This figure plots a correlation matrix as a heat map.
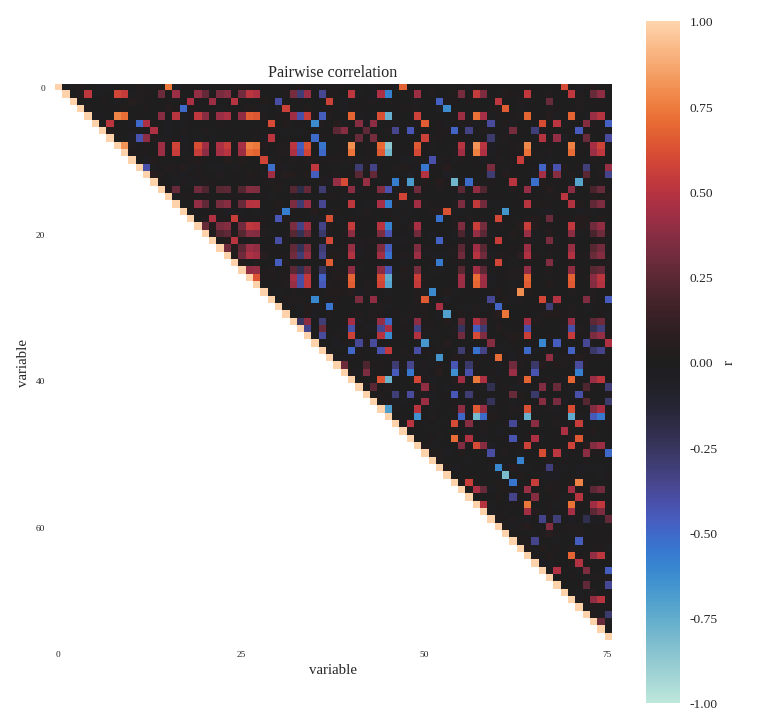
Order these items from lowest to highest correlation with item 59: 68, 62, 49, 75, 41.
68, 41, 49, 62, 75
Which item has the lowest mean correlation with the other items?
45
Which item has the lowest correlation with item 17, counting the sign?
61
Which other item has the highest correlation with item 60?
37
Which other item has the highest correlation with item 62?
13
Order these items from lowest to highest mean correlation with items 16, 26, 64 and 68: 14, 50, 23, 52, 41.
52, 41, 50, 14, 23
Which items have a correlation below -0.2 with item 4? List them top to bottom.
33, 36, 45
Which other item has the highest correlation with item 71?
54
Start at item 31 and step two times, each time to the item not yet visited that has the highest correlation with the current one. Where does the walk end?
3
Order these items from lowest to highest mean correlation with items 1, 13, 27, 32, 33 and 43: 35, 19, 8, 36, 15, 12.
36, 35, 15, 12, 19, 8
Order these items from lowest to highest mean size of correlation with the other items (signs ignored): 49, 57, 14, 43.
43, 14, 49, 57
